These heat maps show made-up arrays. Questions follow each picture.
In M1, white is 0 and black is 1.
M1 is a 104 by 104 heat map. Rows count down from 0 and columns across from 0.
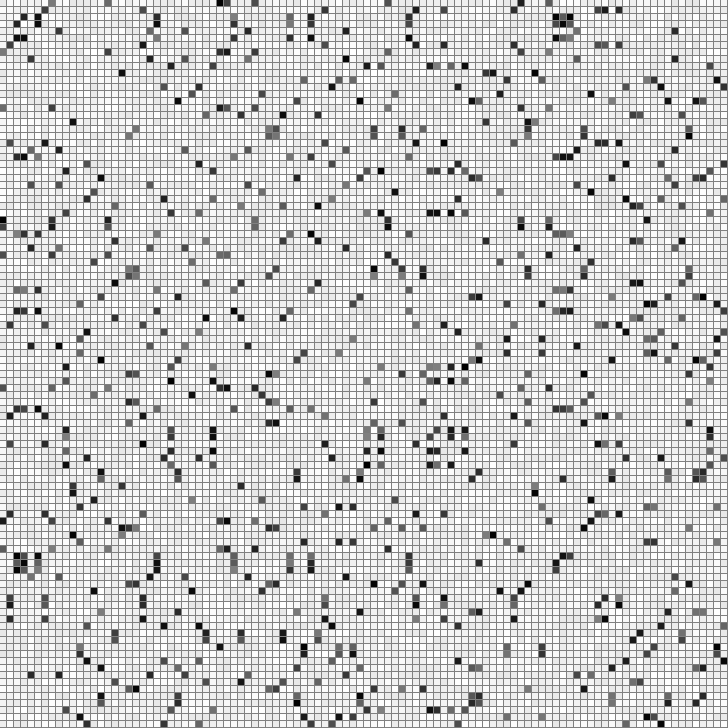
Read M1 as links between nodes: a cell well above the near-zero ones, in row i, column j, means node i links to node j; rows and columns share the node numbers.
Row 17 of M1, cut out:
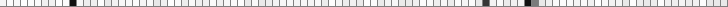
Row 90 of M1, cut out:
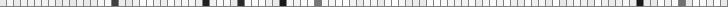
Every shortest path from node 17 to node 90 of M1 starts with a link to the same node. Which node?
node 69
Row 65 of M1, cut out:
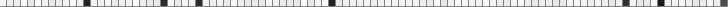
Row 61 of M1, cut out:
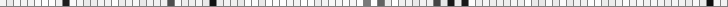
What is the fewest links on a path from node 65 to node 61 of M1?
3
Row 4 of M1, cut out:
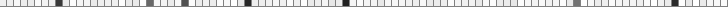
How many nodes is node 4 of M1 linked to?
7
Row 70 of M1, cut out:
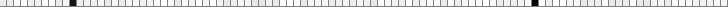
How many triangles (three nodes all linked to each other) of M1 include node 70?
1
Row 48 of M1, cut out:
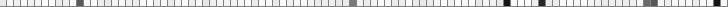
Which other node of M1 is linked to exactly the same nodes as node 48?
node 43
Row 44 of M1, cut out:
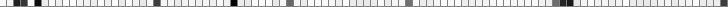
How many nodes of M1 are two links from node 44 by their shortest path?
8
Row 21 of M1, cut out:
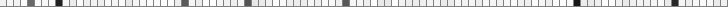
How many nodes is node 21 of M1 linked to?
7
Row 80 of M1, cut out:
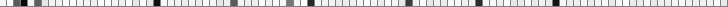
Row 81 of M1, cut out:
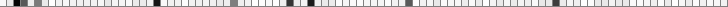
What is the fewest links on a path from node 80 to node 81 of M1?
2
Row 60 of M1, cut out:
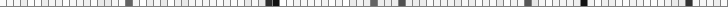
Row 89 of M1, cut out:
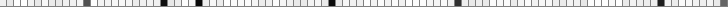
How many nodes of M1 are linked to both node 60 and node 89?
0
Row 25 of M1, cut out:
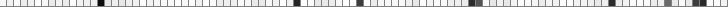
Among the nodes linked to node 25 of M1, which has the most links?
node 68
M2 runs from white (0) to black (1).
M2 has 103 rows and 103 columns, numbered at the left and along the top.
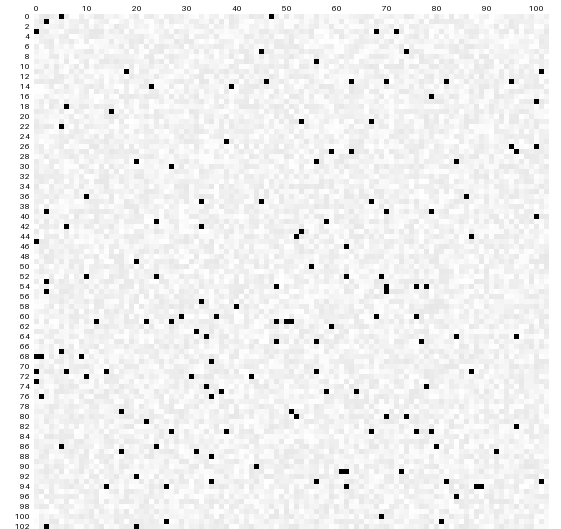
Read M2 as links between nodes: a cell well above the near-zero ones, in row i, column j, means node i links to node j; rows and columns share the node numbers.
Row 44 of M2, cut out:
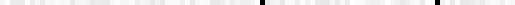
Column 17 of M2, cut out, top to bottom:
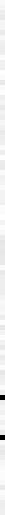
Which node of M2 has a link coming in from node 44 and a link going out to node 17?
node 87
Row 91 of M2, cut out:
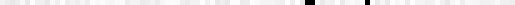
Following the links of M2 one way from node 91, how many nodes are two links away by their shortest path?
8
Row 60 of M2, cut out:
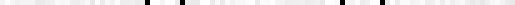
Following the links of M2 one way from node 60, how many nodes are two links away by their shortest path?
9
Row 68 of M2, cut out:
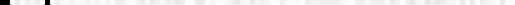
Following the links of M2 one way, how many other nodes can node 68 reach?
7
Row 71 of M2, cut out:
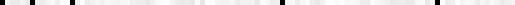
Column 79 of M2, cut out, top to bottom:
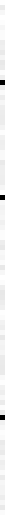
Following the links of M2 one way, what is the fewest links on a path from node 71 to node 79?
3
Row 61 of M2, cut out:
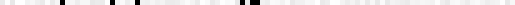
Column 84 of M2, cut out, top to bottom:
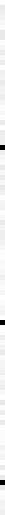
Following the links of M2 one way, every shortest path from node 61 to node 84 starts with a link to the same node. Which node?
node 27
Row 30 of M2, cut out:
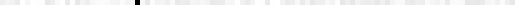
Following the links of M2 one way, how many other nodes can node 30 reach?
6
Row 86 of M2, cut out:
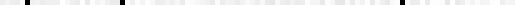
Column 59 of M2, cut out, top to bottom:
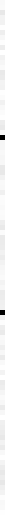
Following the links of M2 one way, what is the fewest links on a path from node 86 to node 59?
4
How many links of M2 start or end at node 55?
3
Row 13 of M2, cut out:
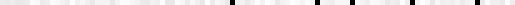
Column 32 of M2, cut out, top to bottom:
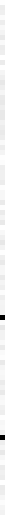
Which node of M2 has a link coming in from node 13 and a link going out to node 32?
node 63
